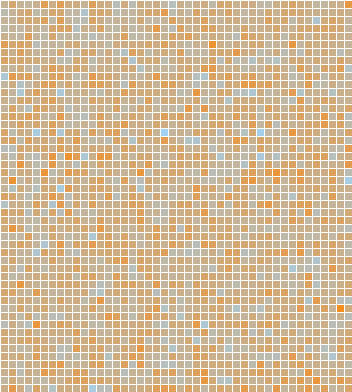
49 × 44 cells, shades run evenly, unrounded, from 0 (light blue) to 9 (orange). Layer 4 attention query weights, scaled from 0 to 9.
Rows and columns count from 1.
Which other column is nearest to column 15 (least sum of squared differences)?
19
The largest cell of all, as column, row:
43, 39
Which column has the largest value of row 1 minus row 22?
44
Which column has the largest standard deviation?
8
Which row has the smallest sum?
12
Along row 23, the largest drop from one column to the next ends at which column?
3
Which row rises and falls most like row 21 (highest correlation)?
17
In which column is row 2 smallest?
11
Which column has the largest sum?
38
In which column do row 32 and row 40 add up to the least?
5
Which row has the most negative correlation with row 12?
31
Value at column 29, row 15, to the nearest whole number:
4
